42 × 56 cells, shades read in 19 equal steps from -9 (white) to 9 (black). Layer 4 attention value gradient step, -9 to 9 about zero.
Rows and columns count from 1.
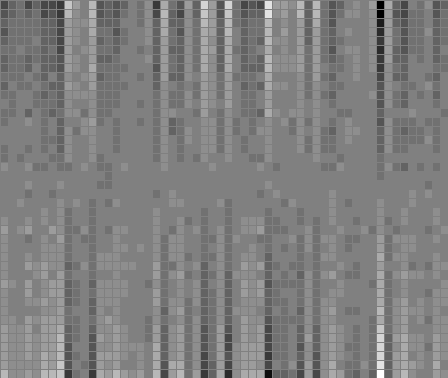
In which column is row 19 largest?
51
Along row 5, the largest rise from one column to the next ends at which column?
48
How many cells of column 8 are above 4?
2
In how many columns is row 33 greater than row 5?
17
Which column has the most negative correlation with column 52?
44
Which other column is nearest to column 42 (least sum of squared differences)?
55
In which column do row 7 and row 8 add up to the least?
34
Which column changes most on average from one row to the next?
33
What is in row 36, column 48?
-3
